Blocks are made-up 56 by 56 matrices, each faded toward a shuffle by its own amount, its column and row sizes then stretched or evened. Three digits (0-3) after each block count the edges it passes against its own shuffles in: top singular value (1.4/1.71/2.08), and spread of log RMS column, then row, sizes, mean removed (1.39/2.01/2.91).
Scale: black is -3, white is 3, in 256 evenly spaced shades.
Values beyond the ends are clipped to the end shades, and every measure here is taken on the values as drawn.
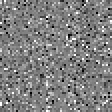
1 1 0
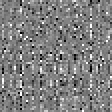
3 2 0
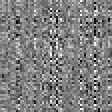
3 3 1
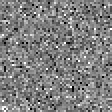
0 0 1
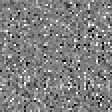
0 2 1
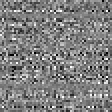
3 1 3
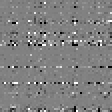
1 2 3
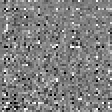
0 2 2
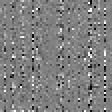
1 3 1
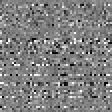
2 1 3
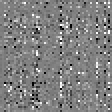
2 3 2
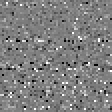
0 0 2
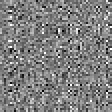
3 2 1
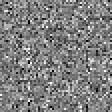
1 1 0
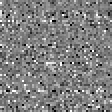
1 0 2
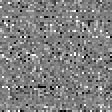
0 0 3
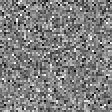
1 0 0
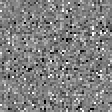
0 1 1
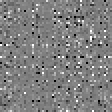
1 3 2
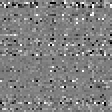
0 1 3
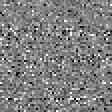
1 0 2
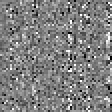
1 2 0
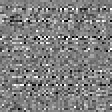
3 0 3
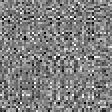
3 1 2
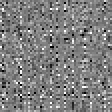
2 3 1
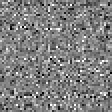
2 0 2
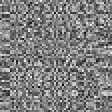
3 0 1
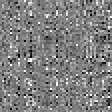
3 3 1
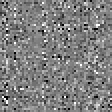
0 2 1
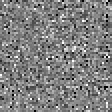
1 1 1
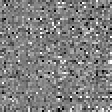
1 2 2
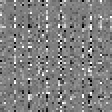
3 3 2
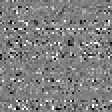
1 1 3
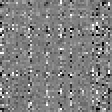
0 3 2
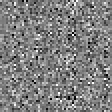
1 2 0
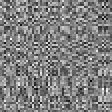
3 2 1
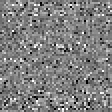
1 0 2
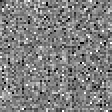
1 0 0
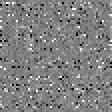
0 1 2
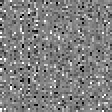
0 3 0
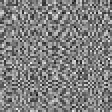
3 0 1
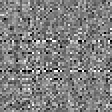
3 1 2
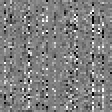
2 3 1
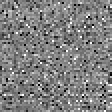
2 0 0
